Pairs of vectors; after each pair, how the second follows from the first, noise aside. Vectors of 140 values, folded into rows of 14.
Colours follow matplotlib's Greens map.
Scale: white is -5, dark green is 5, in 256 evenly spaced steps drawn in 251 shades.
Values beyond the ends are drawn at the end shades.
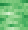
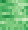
wrapped around, negated.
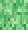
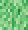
sign-scrambled.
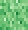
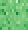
partly zeroed.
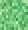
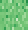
negated, partly zeroed.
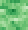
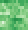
wrapped around, negated.
